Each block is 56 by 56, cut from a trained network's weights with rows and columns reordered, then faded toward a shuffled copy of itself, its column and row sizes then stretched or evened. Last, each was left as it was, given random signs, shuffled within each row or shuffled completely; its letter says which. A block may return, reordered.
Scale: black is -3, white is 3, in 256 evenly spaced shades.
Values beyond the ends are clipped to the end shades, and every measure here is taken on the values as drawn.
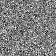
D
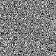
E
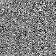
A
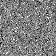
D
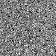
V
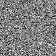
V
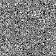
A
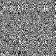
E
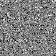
V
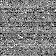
V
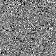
V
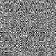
E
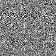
A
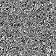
A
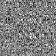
E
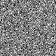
D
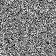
D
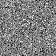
D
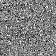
V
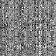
E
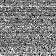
V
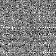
E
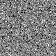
D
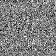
V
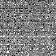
E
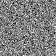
D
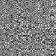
E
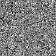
A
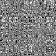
E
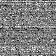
V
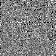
A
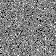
D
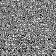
V
